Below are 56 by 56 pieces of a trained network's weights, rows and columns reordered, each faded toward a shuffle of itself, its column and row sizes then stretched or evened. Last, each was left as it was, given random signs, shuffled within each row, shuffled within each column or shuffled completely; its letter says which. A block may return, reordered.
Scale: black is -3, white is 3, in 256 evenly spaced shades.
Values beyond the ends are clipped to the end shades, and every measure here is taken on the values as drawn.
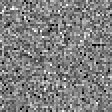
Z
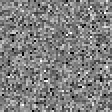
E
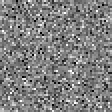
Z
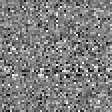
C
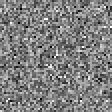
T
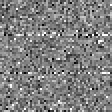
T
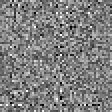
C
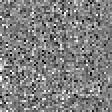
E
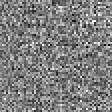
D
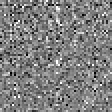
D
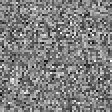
T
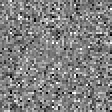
C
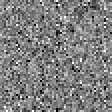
E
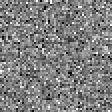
Z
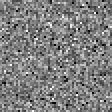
Z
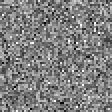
Z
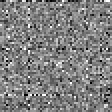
C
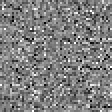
D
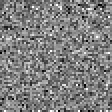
T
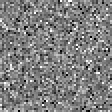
Z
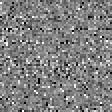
T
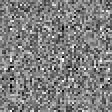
C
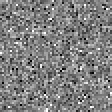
Z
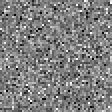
Z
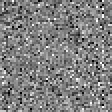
E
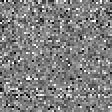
T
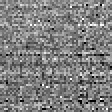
D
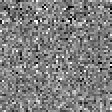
C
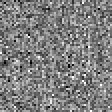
E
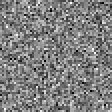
Z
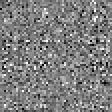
C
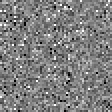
E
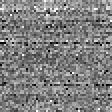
D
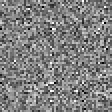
C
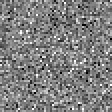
Z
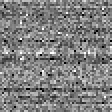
D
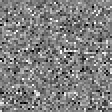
T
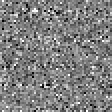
T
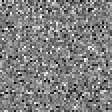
T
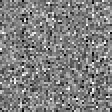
E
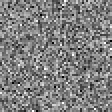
Z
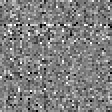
C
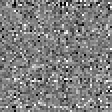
C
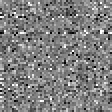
D
